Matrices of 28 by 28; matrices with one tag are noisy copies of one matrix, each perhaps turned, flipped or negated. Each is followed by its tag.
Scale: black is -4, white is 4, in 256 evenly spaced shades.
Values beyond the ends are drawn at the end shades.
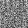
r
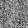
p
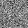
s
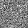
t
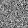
t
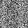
p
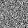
t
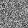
t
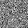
s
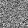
t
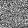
r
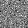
r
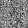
p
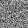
r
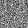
r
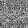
p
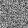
t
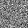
t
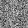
p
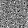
r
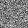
t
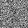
s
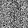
p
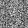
p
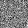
r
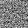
r
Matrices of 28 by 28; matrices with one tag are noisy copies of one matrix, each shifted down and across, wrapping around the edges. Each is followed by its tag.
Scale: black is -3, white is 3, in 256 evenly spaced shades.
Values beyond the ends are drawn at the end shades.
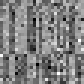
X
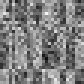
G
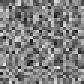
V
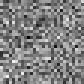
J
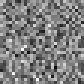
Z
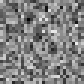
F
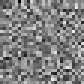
Z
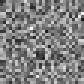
Z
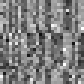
X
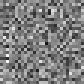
J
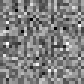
V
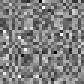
Z
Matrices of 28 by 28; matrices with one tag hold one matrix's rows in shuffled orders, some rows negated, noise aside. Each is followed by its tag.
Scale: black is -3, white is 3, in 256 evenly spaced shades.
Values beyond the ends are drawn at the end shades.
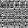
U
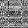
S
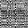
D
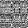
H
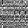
U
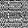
S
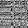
H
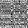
H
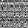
U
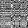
H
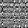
U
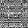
S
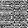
H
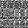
U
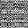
D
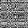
D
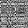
D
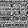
H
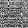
S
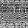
U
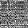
D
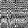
D
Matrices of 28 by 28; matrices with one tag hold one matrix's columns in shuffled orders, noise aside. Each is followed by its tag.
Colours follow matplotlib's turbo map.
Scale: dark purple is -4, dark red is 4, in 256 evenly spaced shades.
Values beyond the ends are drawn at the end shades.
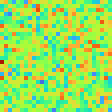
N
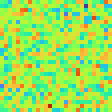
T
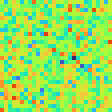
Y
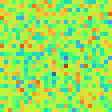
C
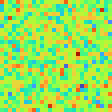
T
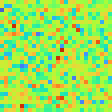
Y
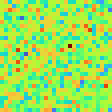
N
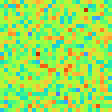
T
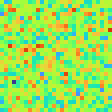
N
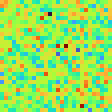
C
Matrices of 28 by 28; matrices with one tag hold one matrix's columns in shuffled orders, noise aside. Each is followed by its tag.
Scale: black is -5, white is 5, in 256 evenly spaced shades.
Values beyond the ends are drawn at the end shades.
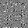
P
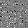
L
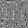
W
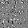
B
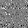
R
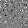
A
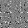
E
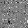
B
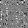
W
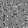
P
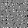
P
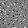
P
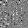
W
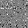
R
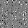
W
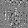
W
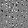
A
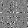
E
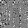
W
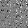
A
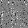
W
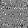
R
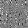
W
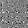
E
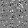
A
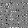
P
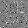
E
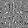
E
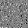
P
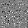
L
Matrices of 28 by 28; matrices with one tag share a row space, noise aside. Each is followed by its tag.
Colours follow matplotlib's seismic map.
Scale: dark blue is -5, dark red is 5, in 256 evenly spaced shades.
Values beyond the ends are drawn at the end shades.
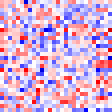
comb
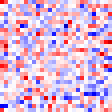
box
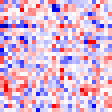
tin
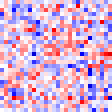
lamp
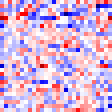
comb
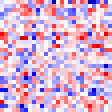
box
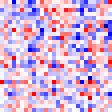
lamp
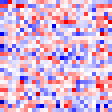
comb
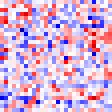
box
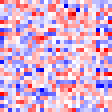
comb
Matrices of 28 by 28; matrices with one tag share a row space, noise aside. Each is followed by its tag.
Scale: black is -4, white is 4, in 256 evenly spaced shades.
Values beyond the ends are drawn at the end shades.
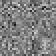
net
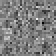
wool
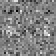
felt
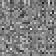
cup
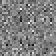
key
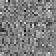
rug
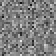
key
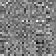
rug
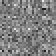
net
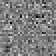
wool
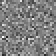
key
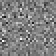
key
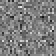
cup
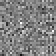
cup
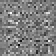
felt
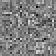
wool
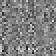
key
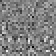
key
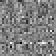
cup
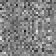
rug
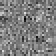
rug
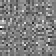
rug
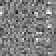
rug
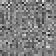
rug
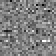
wool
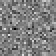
net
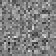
net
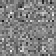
cup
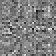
wool
